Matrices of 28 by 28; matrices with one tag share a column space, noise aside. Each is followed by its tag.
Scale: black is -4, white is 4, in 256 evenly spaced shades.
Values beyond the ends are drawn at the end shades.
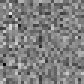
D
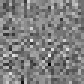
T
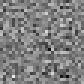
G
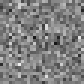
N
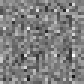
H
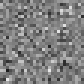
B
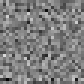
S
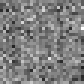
H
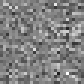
G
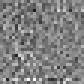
S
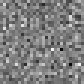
D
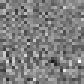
B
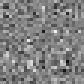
B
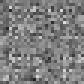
H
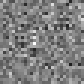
D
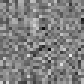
T
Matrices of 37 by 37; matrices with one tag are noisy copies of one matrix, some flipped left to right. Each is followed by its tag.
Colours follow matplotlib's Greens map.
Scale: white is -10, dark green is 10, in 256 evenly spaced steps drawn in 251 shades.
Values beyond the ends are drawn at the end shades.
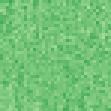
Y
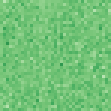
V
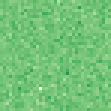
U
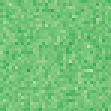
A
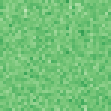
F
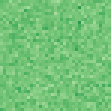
U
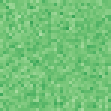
U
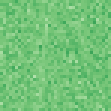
A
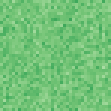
V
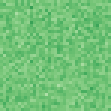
U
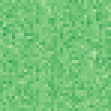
V
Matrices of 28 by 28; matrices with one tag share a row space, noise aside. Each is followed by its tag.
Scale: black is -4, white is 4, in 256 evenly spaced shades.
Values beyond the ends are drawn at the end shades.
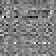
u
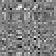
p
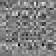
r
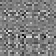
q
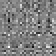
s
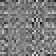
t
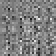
s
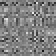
t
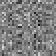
p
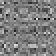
u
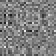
q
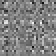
t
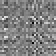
t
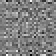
r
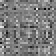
u
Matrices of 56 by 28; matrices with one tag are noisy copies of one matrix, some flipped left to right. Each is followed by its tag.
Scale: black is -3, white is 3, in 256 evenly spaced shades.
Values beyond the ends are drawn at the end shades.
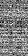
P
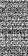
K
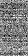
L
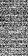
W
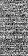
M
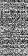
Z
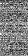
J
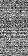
P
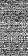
J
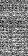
P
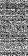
L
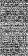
J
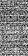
W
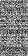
K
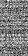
K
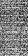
W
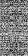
J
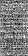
M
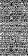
J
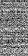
Z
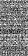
K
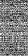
J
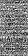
M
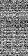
P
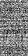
K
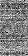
L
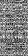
M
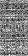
L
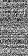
Z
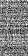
K
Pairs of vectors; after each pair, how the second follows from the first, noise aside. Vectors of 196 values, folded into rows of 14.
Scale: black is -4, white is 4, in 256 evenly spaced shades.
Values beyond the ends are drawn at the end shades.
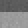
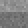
negated, shrunk.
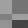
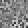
sign-scrambled.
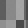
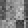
copied.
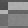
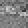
wrapped around, partly zeroed.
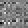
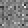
reversed, partly zeroed.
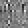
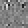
partly zeroed.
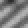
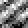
reversed, scaled up.
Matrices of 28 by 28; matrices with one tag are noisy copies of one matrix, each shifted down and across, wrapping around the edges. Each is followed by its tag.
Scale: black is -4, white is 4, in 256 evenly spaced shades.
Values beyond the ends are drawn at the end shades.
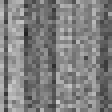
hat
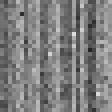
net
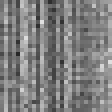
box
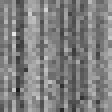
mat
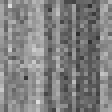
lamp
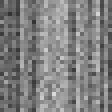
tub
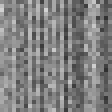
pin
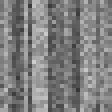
hat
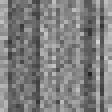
hat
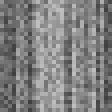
tub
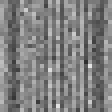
pin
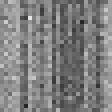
tub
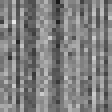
pin
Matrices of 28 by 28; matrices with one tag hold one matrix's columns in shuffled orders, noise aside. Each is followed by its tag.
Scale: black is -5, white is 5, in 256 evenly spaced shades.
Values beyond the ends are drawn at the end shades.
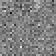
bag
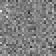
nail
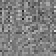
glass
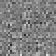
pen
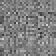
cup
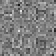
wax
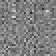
nail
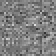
cup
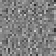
wax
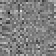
nail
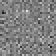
nail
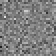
nail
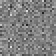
bag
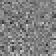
pen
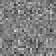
wax
